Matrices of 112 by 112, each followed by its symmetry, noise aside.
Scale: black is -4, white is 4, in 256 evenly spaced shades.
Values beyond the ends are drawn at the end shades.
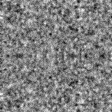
mirrored top to bottom.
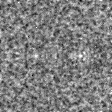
mirrored top to bottom.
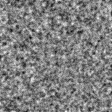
antisymmetric.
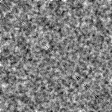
symmetric.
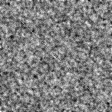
symmetric across the other diagonal.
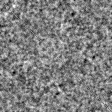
symmetric.
